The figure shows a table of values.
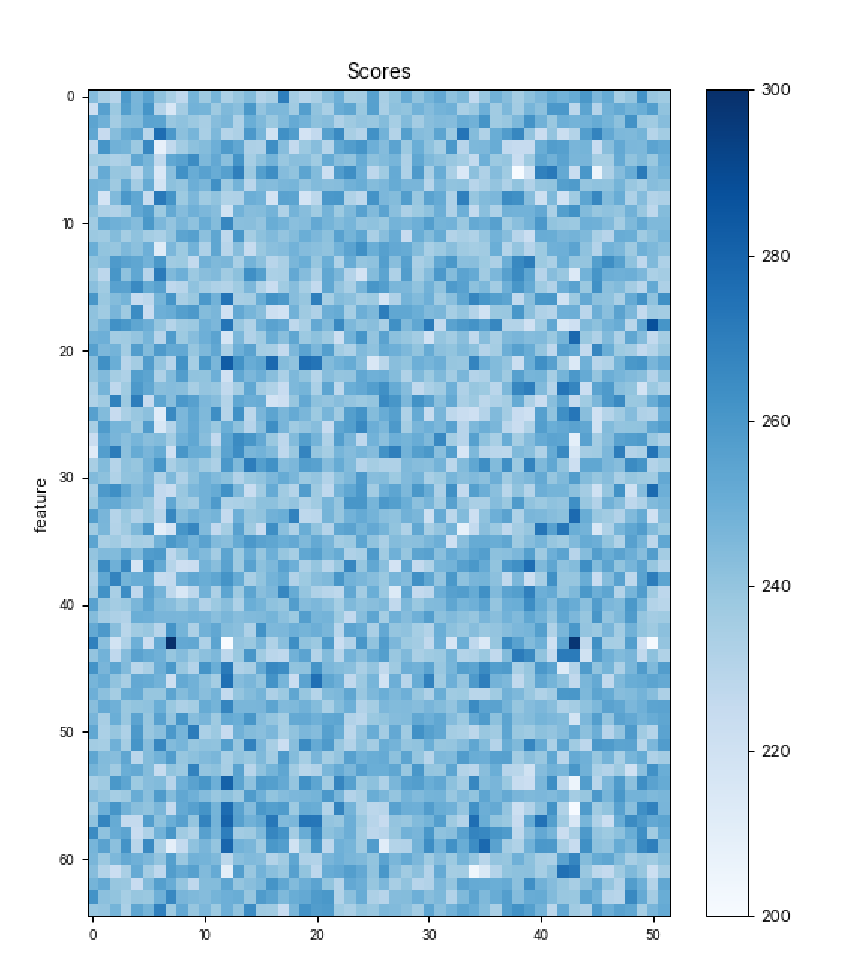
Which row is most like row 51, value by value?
64
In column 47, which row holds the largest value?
28
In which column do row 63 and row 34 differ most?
7
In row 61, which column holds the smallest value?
34
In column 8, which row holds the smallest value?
39
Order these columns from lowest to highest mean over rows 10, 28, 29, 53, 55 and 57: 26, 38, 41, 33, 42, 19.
33, 38, 26, 42, 41, 19
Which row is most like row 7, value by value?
12
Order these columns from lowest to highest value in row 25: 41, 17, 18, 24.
41, 17, 18, 24
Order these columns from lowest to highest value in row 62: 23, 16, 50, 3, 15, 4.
4, 50, 3, 15, 23, 16
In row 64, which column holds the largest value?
6
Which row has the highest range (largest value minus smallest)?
43
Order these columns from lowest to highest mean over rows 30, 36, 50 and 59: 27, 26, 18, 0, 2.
26, 18, 2, 27, 0
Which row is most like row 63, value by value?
35
